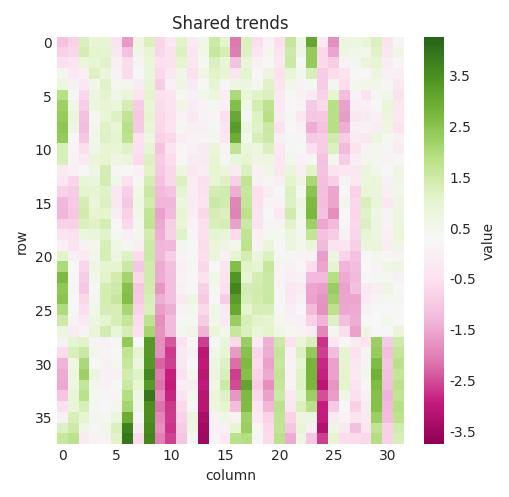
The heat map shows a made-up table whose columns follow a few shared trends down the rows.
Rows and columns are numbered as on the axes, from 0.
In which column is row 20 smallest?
24
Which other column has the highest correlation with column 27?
9
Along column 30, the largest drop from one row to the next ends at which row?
28
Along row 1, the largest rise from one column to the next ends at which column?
17
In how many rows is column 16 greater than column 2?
19
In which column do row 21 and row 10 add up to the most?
16
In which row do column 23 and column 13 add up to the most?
0
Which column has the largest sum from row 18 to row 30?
8
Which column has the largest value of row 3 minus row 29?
13
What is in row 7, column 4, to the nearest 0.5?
1
